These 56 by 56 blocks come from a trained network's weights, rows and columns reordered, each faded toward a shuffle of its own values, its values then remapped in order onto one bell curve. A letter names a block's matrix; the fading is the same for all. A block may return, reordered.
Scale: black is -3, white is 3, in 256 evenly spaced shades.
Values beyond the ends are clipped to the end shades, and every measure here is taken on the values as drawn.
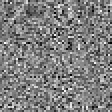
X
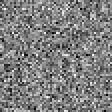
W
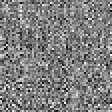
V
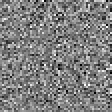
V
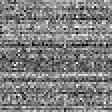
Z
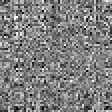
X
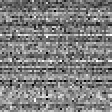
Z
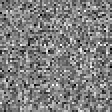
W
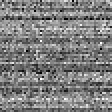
Z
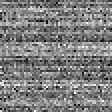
Z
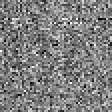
W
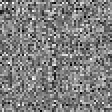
V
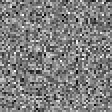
V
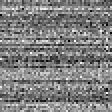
Z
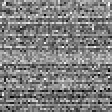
Z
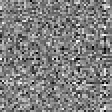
X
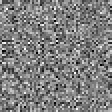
V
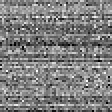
Z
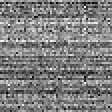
Z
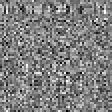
V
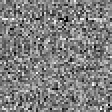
W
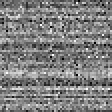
Z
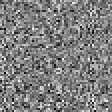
V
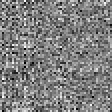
X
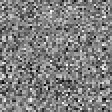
V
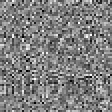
V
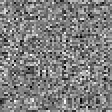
V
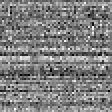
Z
